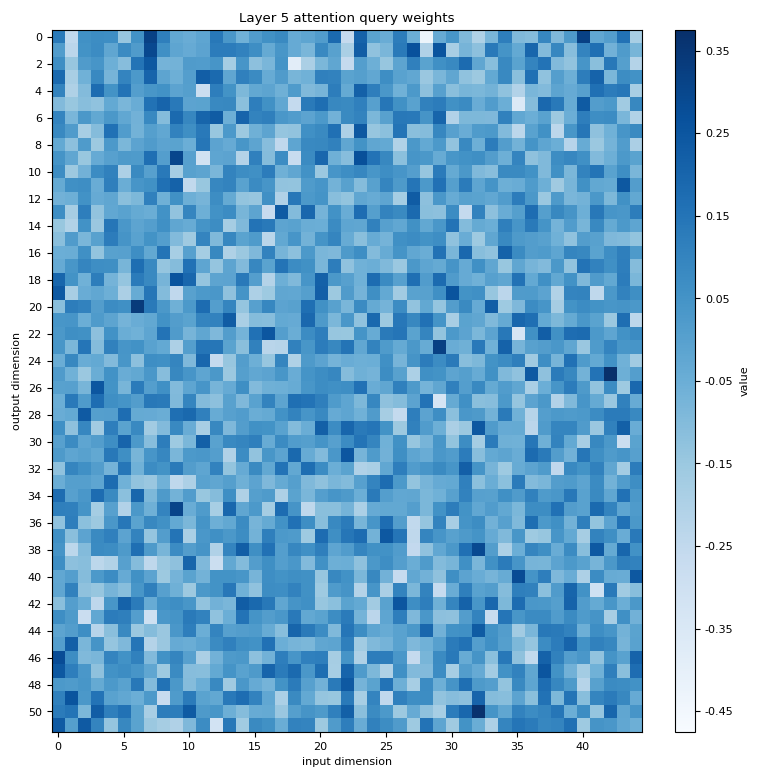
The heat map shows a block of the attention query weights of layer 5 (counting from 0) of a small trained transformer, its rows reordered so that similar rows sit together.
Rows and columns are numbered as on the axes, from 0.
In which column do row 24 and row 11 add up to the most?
9
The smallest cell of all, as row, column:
0, 28
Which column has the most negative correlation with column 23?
1
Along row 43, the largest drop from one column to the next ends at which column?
33
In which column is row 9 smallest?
11
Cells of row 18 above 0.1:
12
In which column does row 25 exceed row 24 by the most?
36
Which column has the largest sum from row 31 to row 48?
31
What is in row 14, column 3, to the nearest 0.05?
-0.15
